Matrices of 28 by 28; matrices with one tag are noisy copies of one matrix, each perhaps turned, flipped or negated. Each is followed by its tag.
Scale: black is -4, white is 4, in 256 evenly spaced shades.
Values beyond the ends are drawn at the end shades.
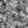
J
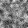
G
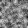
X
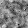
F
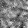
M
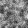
G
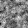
J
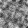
X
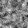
J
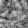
M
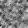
X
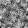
X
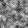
J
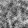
M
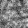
M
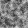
F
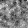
M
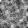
X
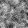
G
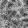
M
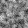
G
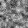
J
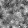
G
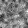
G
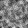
X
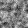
J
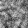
M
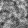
F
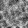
X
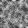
X
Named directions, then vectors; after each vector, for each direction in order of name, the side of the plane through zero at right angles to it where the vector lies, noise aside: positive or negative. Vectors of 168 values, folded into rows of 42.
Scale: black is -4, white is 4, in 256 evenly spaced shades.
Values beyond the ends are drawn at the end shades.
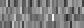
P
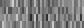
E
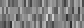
negative, positive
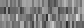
positive, negative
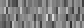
negative, positive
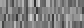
negative, negative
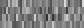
positive, negative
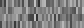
positive, positive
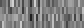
positive, positive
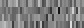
positive, negative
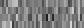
positive, negative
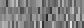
positive, negative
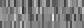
positive, positive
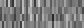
negative, negative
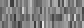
negative, negative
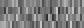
positive, negative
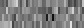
positive, negative
